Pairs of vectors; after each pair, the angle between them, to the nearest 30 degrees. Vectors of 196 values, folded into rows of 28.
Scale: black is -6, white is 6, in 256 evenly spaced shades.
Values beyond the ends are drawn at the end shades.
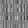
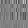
90 degrees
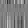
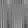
120 degrees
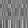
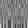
150 degrees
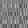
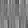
90 degrees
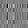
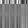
90 degrees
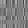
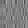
150 degrees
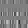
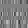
30 degrees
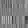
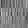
60 degrees
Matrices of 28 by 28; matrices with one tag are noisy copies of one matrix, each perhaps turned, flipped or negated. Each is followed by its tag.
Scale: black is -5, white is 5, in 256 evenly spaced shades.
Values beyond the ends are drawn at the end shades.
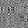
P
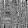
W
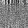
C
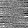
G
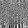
C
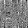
W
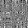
W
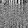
C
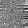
C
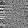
C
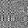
P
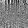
C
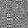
P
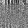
C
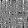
W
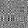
P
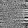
C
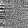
C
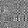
P
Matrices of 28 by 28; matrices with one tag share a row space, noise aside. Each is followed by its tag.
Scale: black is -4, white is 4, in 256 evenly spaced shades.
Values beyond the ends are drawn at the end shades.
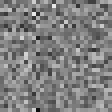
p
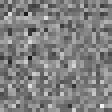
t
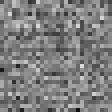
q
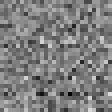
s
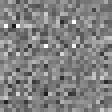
t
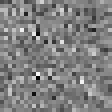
p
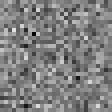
p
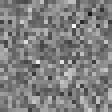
s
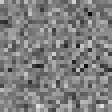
s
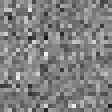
t
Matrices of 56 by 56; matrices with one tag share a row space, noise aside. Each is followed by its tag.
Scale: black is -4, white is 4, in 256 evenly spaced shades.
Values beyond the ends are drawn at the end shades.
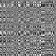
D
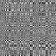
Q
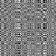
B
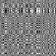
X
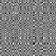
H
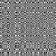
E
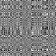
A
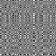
H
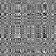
B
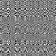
E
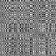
Q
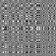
X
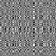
H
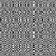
H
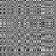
D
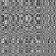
X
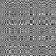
Q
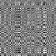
B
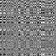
D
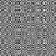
B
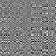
A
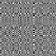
H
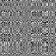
A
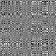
A
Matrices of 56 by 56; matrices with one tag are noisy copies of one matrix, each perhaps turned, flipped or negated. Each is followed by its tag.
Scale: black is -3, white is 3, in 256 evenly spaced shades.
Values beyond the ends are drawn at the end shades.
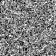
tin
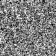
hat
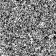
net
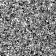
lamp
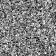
hat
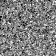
lamp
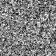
hat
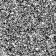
net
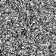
lamp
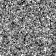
net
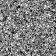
net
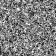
net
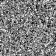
tin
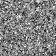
net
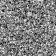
hat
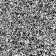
hat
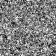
net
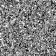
tin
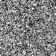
lamp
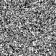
tin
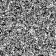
lamp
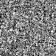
hat
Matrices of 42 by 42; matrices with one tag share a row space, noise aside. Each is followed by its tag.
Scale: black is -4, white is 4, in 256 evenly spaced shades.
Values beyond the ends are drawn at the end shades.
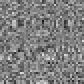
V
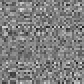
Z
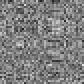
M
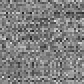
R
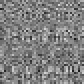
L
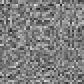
V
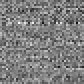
R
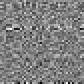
L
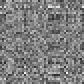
M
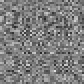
L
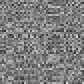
M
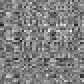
L
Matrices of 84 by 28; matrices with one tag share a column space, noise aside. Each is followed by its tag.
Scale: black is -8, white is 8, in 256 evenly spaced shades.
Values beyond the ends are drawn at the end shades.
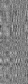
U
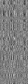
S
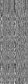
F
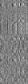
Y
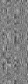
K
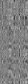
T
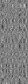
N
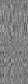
U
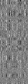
S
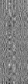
F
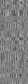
S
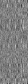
N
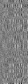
N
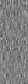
S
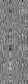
K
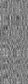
T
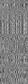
Y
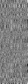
N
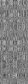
S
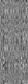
K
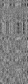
Y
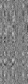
U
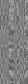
T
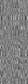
T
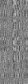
S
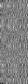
N
